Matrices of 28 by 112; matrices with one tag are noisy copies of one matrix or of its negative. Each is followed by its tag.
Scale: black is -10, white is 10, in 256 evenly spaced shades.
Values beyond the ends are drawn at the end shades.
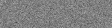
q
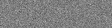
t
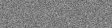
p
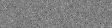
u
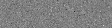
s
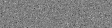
q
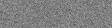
q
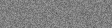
p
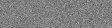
u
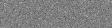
t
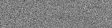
t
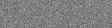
q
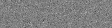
p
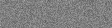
t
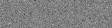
t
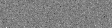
q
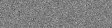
t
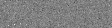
q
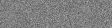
u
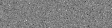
q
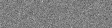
t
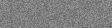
u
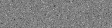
u
